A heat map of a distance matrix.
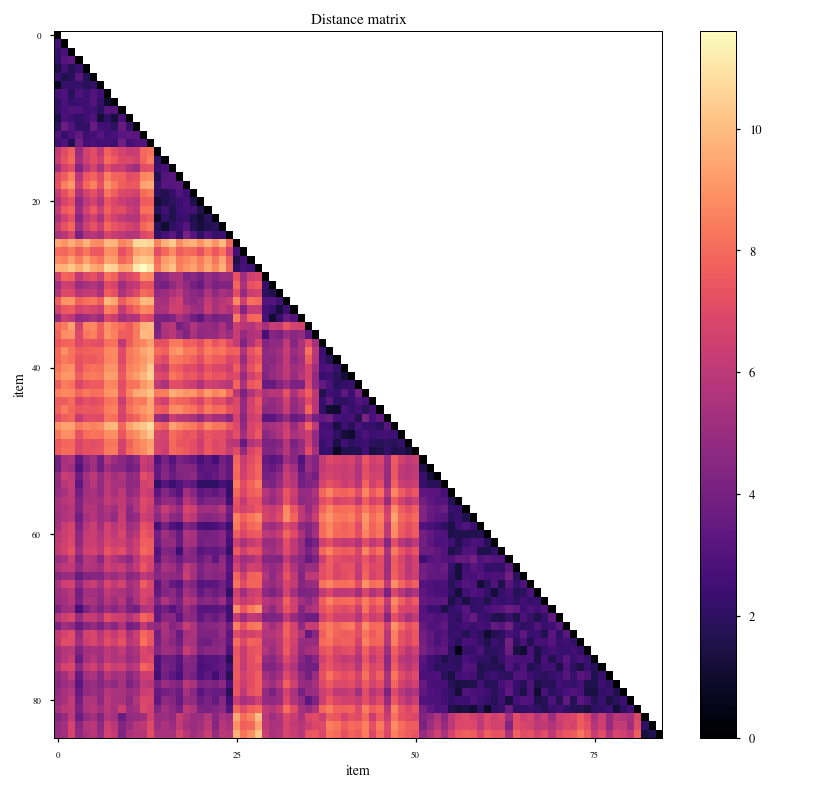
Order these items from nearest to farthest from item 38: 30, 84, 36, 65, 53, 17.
30, 36, 53, 65, 84, 17
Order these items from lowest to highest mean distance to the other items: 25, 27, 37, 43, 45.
37, 45, 43, 27, 25
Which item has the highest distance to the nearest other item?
35
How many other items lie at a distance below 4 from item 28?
3
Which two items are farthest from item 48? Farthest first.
13, 12
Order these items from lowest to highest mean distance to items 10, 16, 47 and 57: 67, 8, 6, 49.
67, 6, 8, 49
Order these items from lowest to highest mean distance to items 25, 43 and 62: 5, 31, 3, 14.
31, 14, 3, 5
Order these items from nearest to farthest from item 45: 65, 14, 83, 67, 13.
67, 65, 14, 83, 13
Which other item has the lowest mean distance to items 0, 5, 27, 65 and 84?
6
